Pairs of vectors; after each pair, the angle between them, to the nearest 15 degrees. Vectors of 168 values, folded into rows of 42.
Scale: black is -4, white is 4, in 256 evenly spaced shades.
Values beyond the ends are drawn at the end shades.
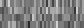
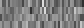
105 degrees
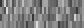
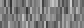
135 degrees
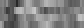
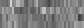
135 degrees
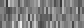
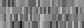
135 degrees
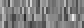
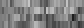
120 degrees
